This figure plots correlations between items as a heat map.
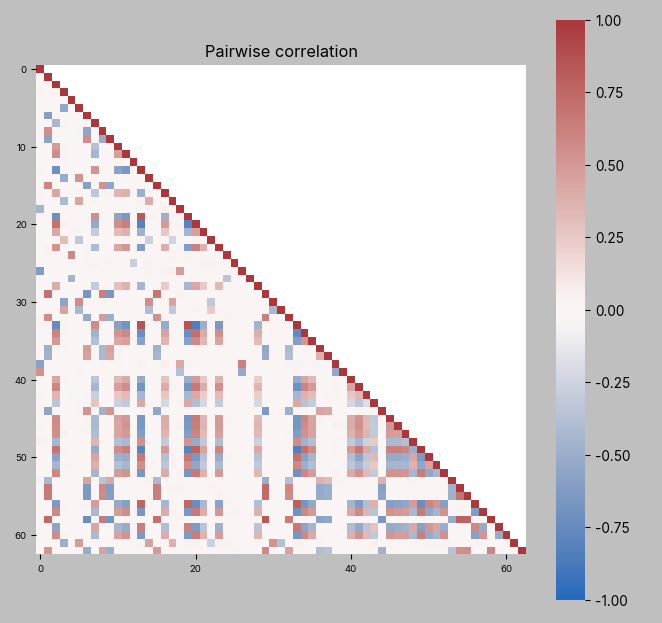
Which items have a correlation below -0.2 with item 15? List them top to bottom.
6, 9, 36, 37, 44, 53
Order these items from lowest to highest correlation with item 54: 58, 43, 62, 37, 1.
37, 43, 62, 1, 58
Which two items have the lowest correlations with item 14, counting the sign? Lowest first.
3, 31
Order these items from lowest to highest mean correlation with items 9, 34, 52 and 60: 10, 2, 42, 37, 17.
17, 37, 42, 10, 2
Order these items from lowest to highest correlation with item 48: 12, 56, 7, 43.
12, 43, 7, 56
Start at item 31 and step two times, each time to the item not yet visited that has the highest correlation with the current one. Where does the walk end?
22
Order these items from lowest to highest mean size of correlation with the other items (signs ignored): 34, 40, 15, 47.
15, 40, 47, 34
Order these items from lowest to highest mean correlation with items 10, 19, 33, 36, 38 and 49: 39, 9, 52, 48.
39, 52, 48, 9
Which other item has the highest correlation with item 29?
58
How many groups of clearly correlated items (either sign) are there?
6
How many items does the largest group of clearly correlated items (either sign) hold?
30
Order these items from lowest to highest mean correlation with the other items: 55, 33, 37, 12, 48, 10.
33, 48, 37, 12, 55, 10
